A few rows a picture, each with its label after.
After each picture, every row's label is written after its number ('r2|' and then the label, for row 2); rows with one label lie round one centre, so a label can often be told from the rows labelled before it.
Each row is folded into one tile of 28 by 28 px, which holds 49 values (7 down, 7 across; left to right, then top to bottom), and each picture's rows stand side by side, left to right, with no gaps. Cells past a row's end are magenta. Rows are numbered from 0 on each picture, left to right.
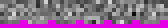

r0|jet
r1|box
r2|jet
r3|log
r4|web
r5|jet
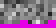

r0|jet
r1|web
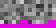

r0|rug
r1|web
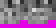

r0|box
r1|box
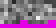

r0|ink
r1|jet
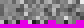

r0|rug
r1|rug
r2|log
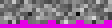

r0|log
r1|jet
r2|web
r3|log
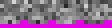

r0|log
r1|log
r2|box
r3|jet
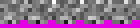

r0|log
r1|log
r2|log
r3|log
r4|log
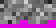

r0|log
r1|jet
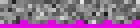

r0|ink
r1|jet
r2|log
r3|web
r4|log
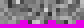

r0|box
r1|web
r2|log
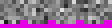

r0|rug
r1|ink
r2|box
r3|log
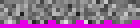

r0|web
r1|rug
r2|web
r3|rug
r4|jet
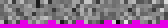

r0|rug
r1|box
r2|rug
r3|ink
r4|rug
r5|log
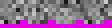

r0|rug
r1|ink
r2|box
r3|rug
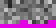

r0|box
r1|rug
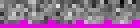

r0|jet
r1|ink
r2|jet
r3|box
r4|box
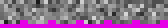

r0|rug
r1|box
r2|log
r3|rug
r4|jet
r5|jet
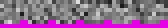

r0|web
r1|rug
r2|rug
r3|jet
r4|box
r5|jet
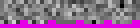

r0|rug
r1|rug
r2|jet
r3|log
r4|box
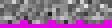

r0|log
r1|web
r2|log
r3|jet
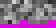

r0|log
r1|jet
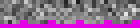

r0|log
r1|jet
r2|box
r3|box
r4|jet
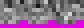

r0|box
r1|box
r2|jet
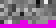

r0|web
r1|box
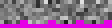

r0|rug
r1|box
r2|log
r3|log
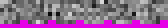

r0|ink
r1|web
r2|jet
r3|box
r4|web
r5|ink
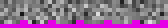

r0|web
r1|rug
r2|ink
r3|jet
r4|box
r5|web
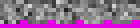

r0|rug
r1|jet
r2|ink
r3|box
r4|jet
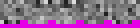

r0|rug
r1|box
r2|box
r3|web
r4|rug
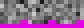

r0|jet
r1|ink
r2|web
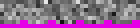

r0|jet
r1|box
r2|rug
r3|log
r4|jet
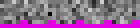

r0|log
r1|web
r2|rug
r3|box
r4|web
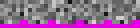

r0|web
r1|log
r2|ink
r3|web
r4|log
